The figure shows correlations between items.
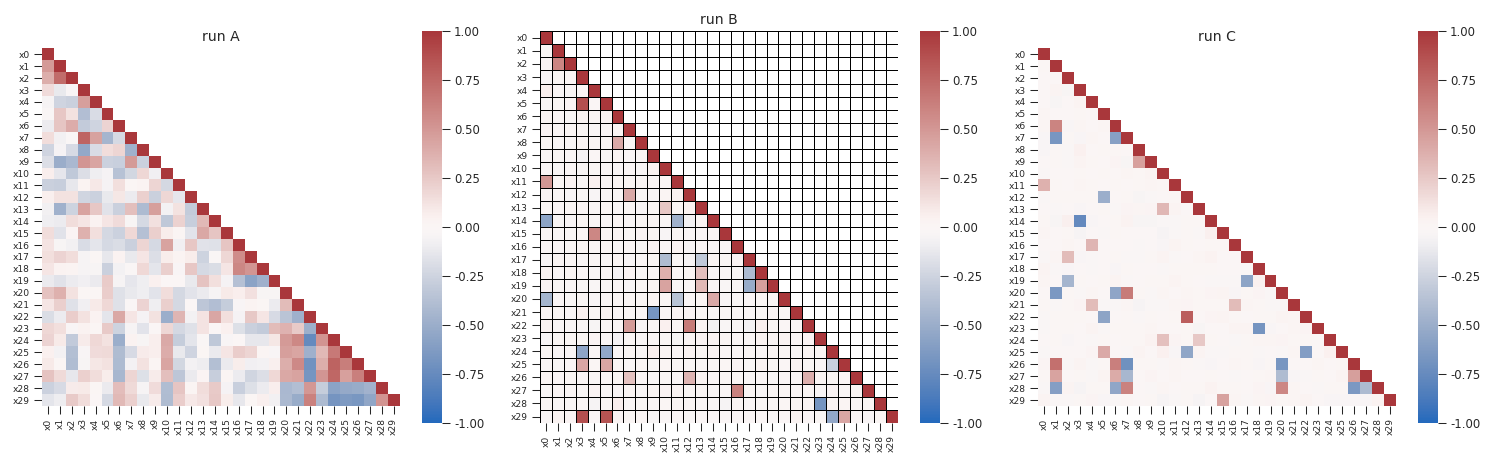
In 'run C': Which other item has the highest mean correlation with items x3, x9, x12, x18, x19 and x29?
x22
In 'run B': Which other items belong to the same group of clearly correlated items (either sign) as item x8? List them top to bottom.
x6
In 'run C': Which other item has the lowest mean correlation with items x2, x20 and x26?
x19
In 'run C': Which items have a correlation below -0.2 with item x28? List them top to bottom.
x1, x6, x26, x27
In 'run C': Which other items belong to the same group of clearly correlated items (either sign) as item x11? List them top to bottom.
x0
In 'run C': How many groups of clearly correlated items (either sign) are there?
10
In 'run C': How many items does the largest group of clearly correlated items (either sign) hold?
7
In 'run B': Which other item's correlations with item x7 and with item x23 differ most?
x28
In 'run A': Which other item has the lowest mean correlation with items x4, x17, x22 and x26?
x19
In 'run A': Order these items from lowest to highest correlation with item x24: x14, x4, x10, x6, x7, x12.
x6, x14, x12, x7, x4, x10
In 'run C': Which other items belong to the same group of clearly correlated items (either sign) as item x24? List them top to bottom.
x10, x13
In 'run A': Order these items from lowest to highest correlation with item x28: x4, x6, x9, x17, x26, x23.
x26, x23, x17, x4, x9, x6
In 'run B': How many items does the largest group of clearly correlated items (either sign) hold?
5
